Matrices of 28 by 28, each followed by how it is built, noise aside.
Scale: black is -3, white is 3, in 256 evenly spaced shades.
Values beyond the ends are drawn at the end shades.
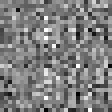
low rank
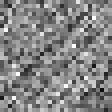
Hankel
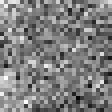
smooth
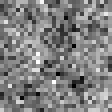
smooth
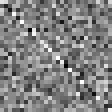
diagonal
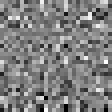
low rank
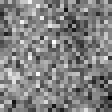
smooth
